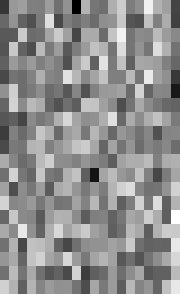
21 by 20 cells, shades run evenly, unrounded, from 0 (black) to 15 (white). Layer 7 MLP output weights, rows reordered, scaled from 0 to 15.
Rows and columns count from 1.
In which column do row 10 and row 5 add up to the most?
12
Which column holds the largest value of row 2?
6
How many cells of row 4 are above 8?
10
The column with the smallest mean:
1
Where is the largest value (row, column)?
16, 20
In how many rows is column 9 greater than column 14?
12
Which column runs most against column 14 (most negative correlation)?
4
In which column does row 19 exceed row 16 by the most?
5
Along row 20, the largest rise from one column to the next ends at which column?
9
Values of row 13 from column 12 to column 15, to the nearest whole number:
10 11 9 8
